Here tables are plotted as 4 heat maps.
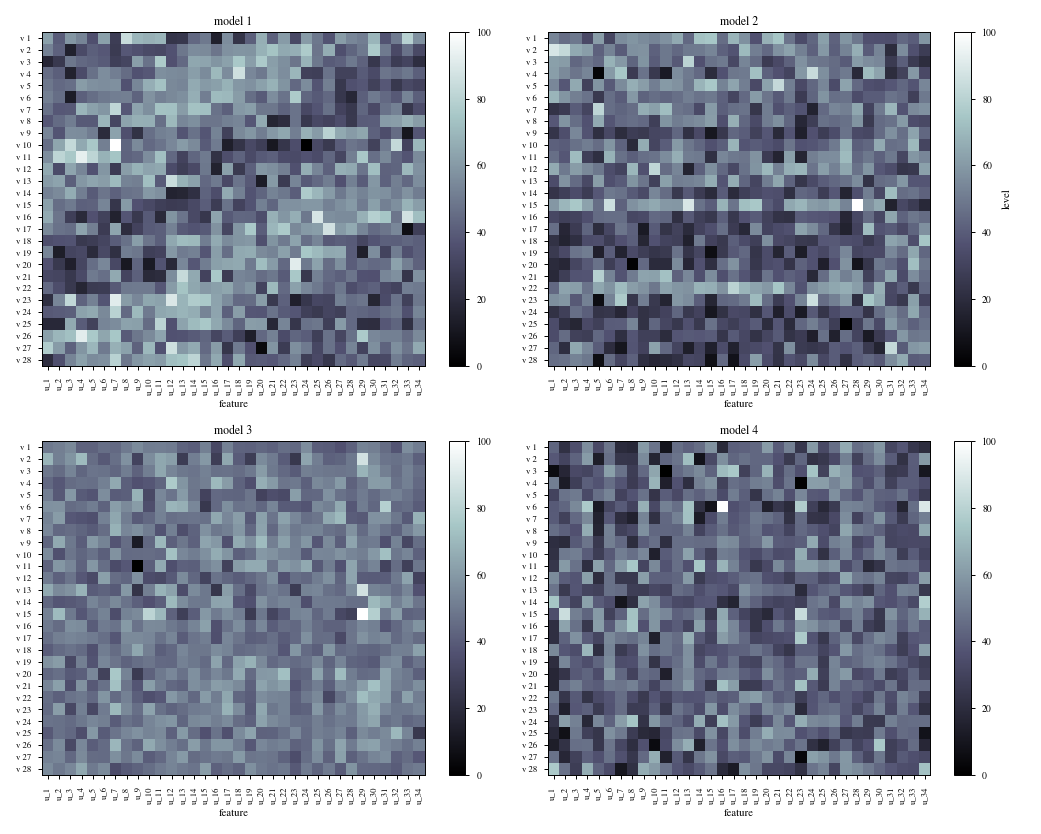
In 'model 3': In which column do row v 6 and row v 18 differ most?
u_31
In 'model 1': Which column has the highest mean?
u_14
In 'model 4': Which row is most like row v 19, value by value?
v 5
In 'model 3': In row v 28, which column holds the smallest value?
u_7
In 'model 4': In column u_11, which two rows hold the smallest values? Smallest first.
v 3, v 1
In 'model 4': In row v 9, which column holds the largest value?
u_24
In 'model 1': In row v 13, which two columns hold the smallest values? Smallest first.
u_20, u_22
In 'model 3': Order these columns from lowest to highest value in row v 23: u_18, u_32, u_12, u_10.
u_12, u_32, u_18, u_10
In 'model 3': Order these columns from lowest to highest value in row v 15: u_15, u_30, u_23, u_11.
u_23, u_15, u_11, u_30
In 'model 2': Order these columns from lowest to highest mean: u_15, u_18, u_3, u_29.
u_15, u_29, u_18, u_3
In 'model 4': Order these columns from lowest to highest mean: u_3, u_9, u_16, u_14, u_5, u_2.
u_5, u_2, u_14, u_3, u_9, u_16
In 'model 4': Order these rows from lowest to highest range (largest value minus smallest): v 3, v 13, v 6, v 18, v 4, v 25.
v 13, v 18, v 25, v 4, v 3, v 6
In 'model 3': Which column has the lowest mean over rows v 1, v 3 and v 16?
u_16
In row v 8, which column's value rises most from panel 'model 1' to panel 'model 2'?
u_21
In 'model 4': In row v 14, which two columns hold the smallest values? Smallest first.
u_7, u_17
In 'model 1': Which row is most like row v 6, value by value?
v 4
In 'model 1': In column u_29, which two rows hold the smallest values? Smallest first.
v 19, v 25
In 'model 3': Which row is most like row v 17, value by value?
v 1
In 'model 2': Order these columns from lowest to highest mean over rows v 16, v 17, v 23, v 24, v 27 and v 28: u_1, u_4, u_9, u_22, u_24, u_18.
u_9, u_18, u_22, u_1, u_4, u_24
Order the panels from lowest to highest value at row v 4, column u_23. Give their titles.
model 4, model 3, model 2, model 1
